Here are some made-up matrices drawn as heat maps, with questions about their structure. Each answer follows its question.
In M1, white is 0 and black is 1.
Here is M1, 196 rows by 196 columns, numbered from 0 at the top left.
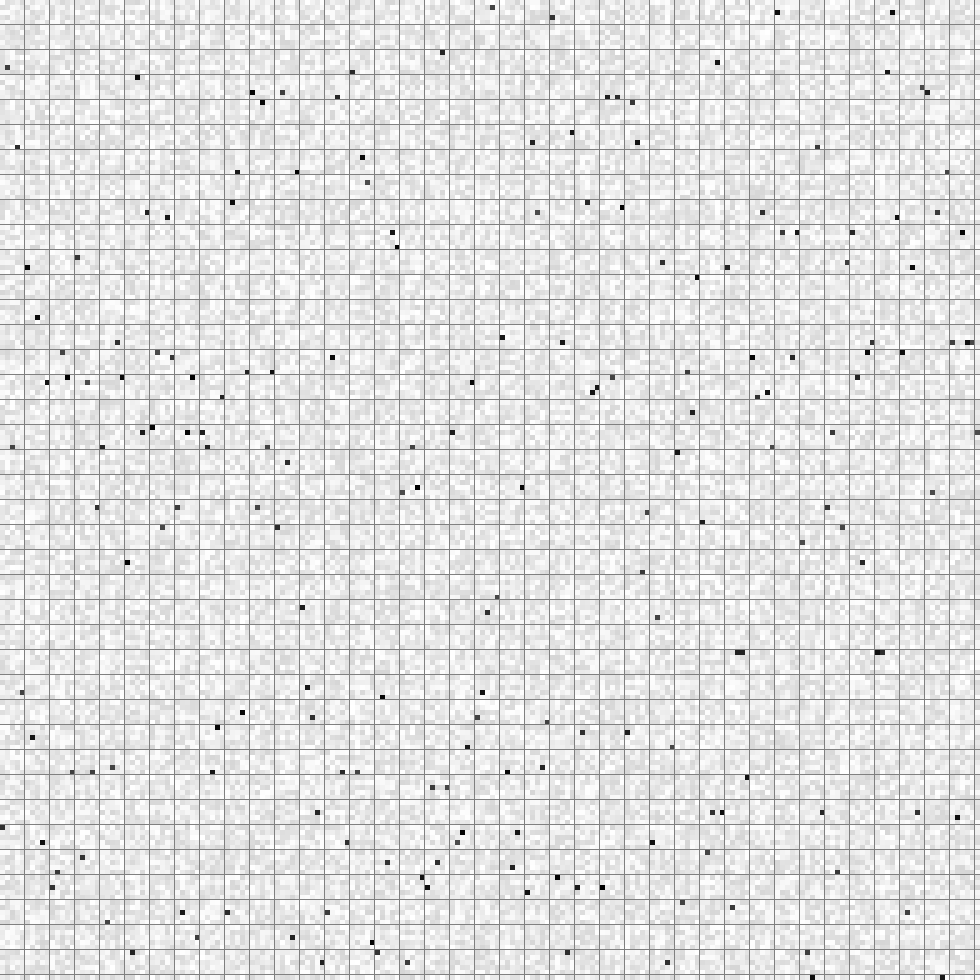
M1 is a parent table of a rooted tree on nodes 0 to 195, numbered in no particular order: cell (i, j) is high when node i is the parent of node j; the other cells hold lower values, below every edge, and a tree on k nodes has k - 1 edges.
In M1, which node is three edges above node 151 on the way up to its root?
74
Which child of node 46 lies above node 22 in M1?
78
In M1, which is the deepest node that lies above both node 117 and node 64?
40
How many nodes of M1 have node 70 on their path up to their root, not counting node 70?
11
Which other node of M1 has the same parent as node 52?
126
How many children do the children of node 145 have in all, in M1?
2
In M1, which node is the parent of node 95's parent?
12
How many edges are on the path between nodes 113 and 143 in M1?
7
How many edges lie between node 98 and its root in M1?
8
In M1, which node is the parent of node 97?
122
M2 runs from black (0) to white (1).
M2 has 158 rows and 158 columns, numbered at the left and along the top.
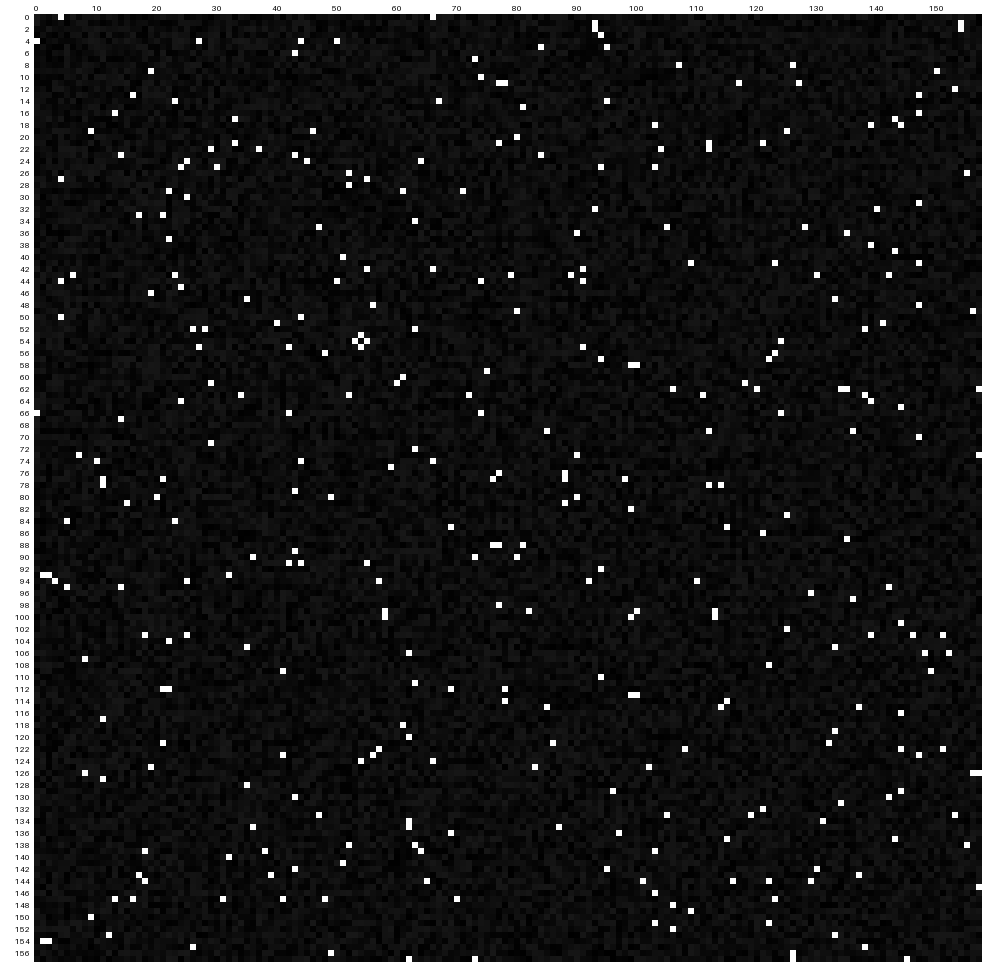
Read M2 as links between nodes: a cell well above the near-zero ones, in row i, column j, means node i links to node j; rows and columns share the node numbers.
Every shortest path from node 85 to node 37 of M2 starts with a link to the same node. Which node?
node 69
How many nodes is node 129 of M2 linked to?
2
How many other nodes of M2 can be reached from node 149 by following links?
10
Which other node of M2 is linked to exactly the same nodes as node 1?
node 2
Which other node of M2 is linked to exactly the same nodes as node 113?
node 58
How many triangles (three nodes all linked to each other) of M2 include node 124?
0
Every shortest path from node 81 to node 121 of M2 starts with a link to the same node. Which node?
node 88
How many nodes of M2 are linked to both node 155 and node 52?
2
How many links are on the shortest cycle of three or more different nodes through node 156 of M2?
7
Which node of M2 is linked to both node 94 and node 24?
node 25
